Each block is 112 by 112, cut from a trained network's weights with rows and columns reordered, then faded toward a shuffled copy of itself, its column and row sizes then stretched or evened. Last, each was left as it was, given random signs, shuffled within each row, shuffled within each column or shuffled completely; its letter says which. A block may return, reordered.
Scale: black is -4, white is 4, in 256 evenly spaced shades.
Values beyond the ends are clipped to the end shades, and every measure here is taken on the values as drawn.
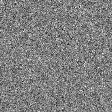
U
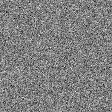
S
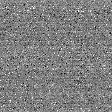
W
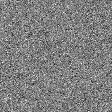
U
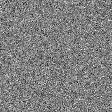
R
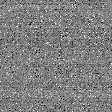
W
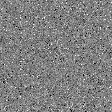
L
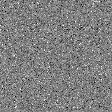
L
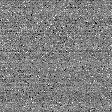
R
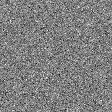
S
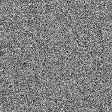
W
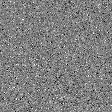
R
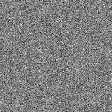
W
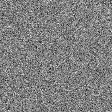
U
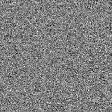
W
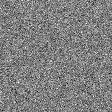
S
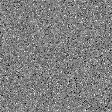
U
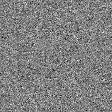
L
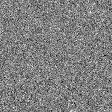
S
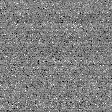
R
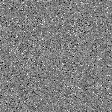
L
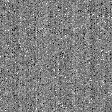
W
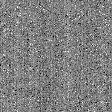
W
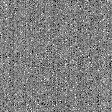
W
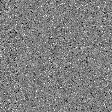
U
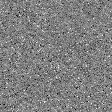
S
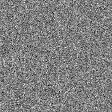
U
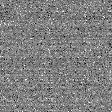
W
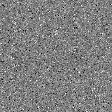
U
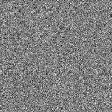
W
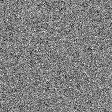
S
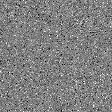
L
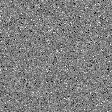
R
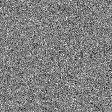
U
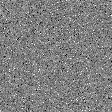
S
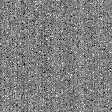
U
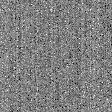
U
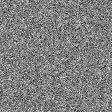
U
